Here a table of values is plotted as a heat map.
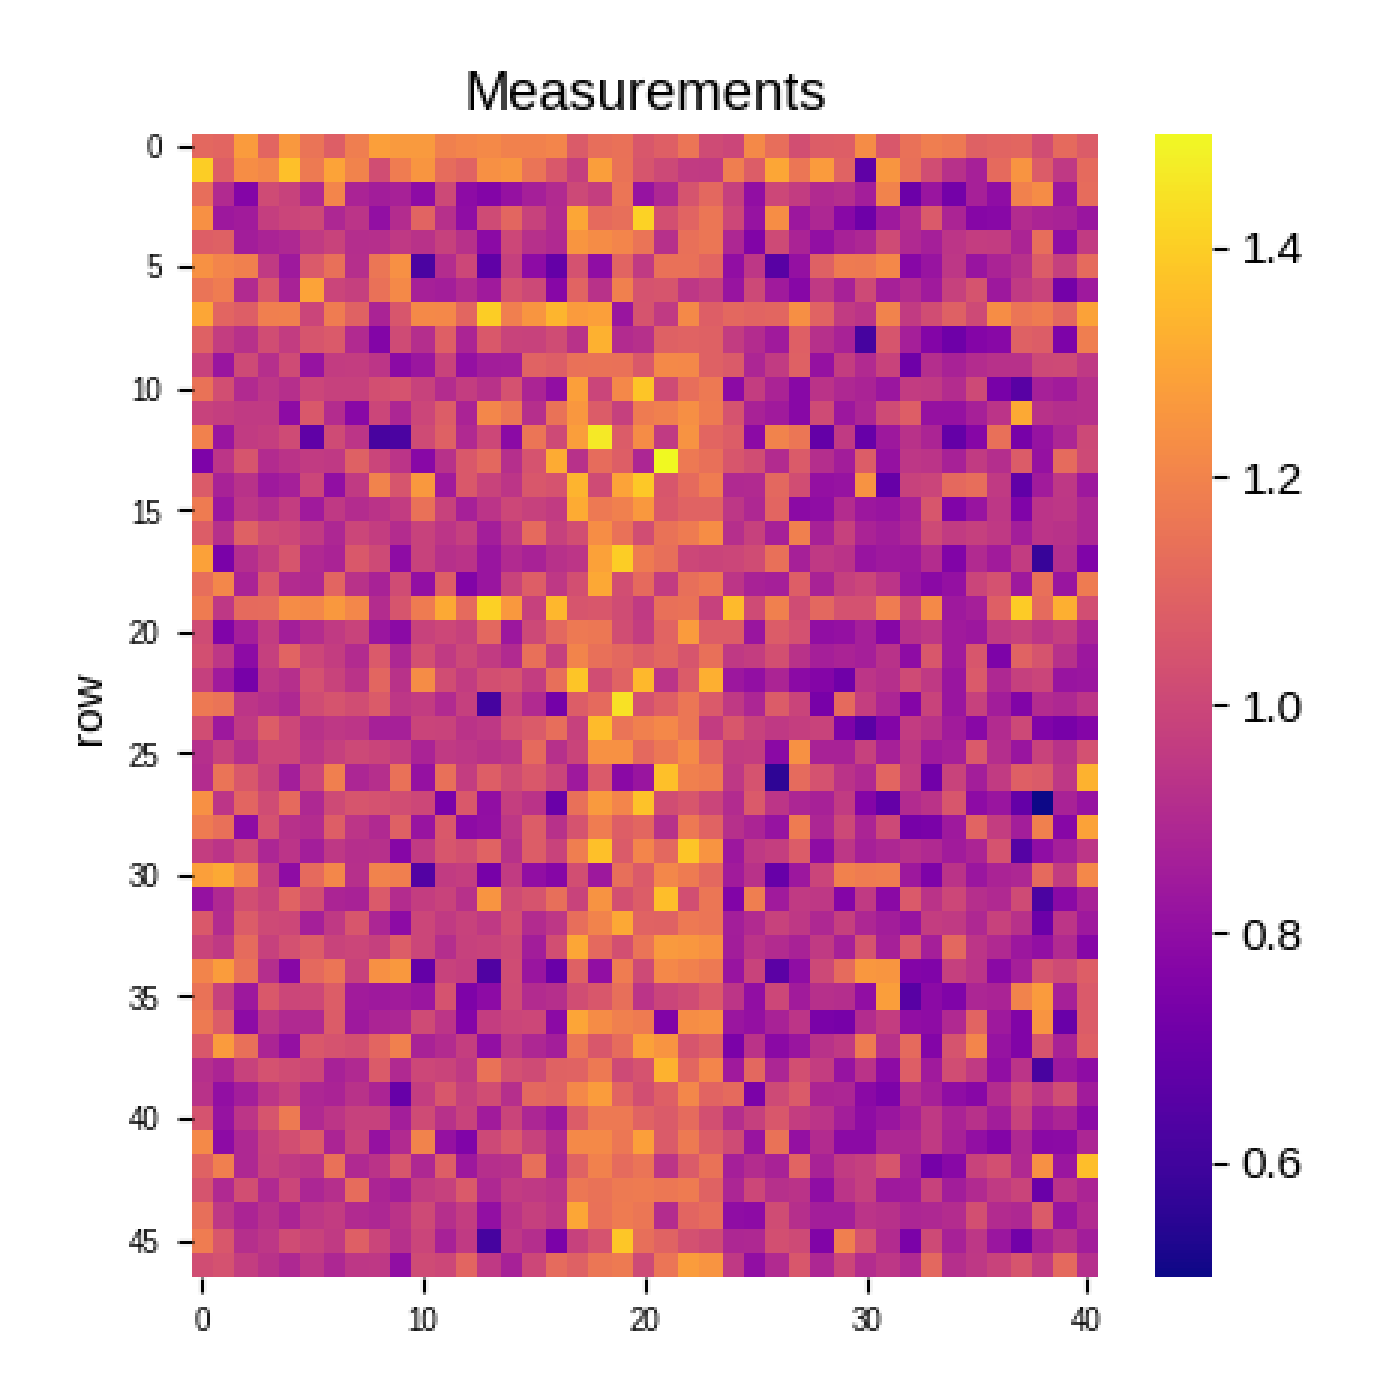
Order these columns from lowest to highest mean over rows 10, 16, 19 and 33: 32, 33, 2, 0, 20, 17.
32, 33, 2, 0, 20, 17
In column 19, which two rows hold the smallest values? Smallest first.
26, 7
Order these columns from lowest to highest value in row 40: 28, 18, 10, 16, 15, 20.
16, 15, 28, 10, 20, 18
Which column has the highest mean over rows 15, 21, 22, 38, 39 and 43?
17
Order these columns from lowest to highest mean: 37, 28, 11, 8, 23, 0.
28, 37, 8, 11, 0, 23
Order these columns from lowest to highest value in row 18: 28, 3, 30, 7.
28, 7, 30, 3
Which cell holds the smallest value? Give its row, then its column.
27, 38
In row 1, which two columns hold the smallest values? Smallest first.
30, 35
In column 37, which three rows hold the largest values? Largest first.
19, 11, 1
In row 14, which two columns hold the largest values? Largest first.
20, 17
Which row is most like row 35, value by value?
2
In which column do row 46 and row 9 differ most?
12
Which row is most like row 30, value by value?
5
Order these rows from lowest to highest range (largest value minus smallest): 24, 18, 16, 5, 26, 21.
16, 21, 18, 5, 24, 26
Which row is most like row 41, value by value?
3
